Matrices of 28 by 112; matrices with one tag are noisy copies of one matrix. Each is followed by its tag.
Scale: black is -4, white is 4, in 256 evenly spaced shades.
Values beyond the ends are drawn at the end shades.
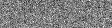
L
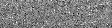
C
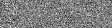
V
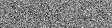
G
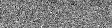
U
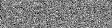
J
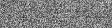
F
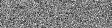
J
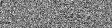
V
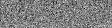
U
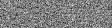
J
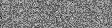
J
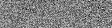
L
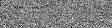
J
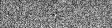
U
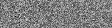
G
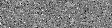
J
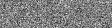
F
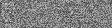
V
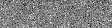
L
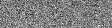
U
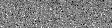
U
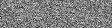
J
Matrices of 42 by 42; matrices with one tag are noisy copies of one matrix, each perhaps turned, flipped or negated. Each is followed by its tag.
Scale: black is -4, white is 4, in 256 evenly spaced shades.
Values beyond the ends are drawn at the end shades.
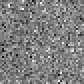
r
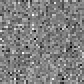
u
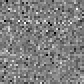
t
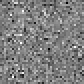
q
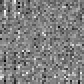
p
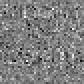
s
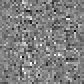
s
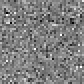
q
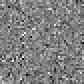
t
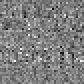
s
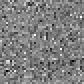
q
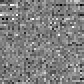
p
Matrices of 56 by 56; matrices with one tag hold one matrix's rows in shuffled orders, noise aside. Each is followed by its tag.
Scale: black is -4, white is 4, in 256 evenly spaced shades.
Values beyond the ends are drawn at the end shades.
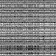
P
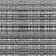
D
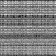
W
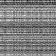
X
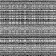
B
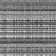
X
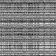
P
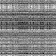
D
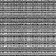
W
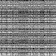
D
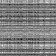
P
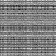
W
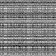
W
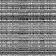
D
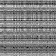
X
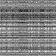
D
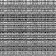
W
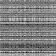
B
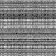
W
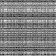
W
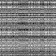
D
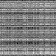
P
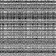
W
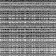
B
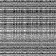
X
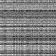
X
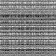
B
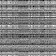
D
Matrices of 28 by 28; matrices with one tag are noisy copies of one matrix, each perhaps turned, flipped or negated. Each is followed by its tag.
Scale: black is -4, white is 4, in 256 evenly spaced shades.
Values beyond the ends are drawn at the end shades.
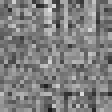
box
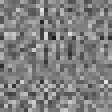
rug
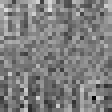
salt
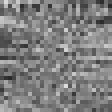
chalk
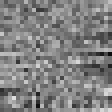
chalk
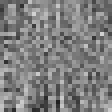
chalk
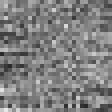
chalk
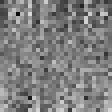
salt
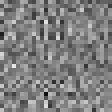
rug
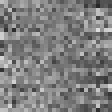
salt
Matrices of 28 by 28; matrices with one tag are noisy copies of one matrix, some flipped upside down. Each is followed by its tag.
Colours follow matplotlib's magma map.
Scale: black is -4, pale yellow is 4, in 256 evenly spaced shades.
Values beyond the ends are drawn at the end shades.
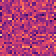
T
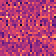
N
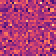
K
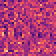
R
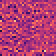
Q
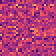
Q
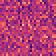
N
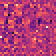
R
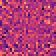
K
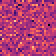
Q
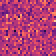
N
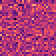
Q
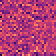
Q
